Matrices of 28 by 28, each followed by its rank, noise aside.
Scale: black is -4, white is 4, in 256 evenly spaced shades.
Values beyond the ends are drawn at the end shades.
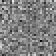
five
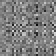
two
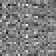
three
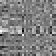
two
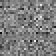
five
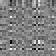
one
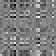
one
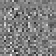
four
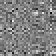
three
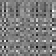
one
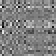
two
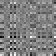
one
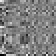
three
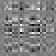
two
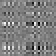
one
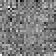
five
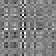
one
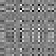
one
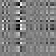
one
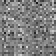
five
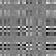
one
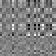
one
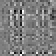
two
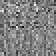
five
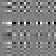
one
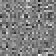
five
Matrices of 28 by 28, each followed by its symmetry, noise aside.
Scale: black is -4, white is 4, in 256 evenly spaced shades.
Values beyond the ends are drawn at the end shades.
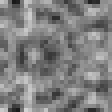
mirrored top to bottom.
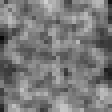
same after a half turn.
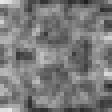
mirrored top to bottom.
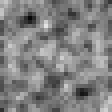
same after a half turn.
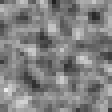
symmetric across the other diagonal.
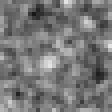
symmetric across the other diagonal.
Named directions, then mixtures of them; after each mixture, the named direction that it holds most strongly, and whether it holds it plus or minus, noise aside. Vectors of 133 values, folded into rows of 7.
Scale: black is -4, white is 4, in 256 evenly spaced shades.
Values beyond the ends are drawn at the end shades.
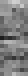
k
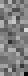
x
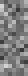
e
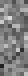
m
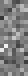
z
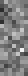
e, minus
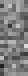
e, minus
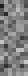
e, minus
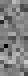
z, minus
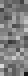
m, minus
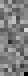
x, plus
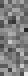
x, minus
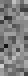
m, minus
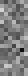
e, plus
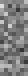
e, plus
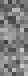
x, minus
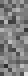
x, minus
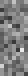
m, minus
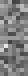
z, plus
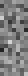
x, minus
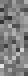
m, minus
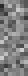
e, minus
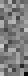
x, plus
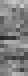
k, plus
